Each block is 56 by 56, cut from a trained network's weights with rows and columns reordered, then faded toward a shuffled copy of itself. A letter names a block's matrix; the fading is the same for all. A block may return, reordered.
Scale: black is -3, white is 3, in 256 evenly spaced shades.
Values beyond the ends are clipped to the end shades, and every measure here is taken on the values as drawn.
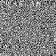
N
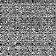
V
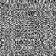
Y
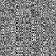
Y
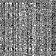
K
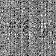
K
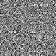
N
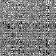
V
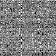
V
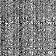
K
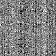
K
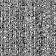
K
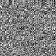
Y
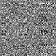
N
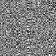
Y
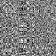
Y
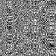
Y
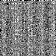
K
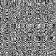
Y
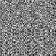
Y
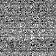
V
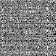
V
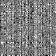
K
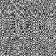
Y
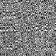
N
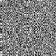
Y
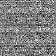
V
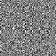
Y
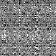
V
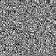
N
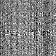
K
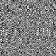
N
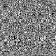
N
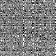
V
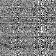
V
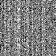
K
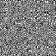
N
